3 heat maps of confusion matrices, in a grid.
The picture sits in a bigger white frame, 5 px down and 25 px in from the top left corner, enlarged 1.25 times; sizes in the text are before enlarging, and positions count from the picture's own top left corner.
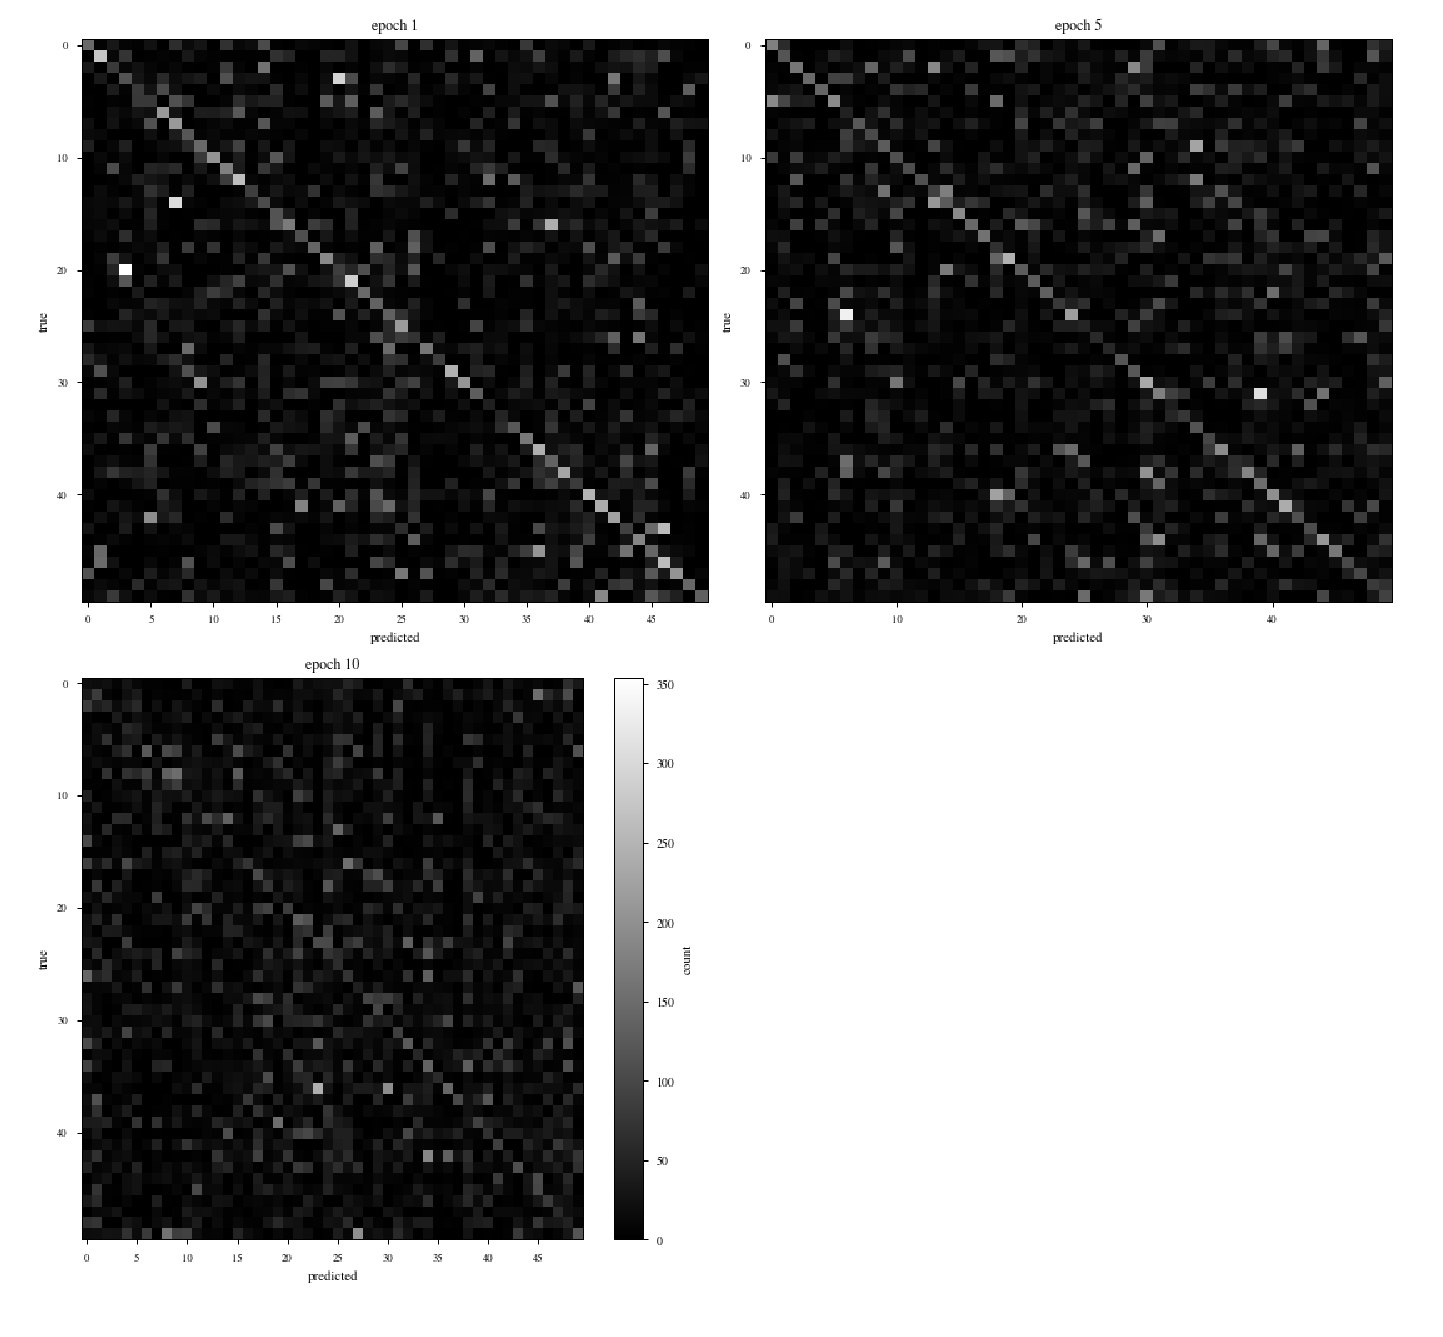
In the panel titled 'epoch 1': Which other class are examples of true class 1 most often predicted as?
31
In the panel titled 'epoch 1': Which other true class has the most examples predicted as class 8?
27
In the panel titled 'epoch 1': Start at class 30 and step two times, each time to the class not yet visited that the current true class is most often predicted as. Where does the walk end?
12
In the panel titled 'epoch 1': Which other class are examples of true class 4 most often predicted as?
48
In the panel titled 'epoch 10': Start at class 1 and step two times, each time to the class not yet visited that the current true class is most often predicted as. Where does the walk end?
11
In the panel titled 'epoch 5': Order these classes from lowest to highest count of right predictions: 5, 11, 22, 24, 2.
11, 22, 2, 5, 24
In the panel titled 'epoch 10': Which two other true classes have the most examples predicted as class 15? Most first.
8, 6
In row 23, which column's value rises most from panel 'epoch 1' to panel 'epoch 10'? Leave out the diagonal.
32
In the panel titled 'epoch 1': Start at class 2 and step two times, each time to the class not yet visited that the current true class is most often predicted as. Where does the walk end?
7
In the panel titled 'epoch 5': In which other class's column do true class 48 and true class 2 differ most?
13
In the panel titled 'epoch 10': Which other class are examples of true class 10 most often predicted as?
21
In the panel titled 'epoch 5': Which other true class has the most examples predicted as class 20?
16
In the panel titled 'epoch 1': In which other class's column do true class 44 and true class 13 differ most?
26
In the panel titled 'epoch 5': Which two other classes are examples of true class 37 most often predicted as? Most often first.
6, 25
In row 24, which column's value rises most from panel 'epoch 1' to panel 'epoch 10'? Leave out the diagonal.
34
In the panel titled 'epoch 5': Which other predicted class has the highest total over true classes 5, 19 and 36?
18
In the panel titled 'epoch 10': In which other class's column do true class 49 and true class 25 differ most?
27
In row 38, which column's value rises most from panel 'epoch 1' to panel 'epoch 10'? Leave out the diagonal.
17
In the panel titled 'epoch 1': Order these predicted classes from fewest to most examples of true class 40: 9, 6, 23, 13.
13, 9, 6, 23
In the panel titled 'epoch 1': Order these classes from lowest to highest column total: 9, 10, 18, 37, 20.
18, 10, 9, 20, 37
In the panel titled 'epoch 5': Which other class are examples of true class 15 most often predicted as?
25
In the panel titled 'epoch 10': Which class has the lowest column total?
37
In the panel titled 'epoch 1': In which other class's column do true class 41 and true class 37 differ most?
17
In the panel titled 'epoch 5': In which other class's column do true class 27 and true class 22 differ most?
40
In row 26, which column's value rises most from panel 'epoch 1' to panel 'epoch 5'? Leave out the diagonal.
47
